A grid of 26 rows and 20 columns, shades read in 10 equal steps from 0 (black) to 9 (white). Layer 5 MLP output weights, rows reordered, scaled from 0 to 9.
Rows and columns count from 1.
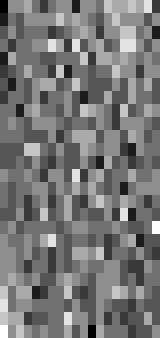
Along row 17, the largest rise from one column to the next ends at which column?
16
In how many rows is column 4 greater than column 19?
10
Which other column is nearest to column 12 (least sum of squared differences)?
18
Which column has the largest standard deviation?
1
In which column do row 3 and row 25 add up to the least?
20
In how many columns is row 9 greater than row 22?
10
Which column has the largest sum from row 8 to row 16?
5
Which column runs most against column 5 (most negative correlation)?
3
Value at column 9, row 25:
8
